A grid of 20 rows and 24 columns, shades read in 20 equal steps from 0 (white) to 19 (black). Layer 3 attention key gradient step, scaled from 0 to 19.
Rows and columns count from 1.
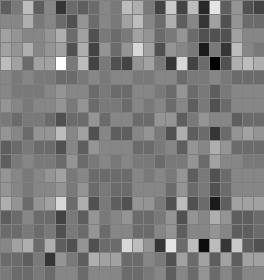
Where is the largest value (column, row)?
20, 5
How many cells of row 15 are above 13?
1
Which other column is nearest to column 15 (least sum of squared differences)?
7
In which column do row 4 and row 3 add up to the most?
19
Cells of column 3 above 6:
16
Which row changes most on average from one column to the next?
18
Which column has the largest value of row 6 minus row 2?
13
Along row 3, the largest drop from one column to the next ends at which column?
22
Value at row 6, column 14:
10
